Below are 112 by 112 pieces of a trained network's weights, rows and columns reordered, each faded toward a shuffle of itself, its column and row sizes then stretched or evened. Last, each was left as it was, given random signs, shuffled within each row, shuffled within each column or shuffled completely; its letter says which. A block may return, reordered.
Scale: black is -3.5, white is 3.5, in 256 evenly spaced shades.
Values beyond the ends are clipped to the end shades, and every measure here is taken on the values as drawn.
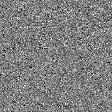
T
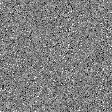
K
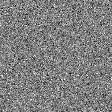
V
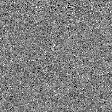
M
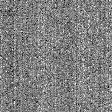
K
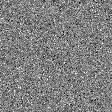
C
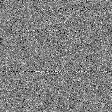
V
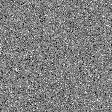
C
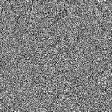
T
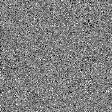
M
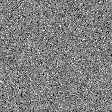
C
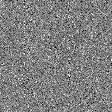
K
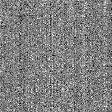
T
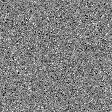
C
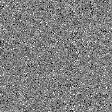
M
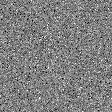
C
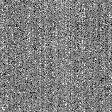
K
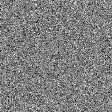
K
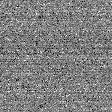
V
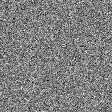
C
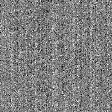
T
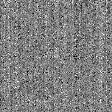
T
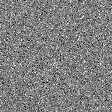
C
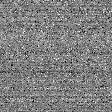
V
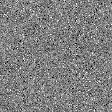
K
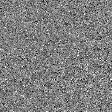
M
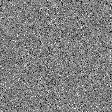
K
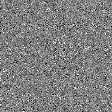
T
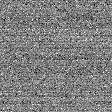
V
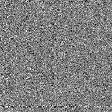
T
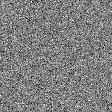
C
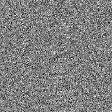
T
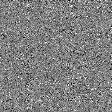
M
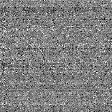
T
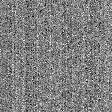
K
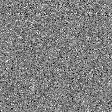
V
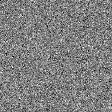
K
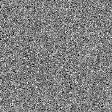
M
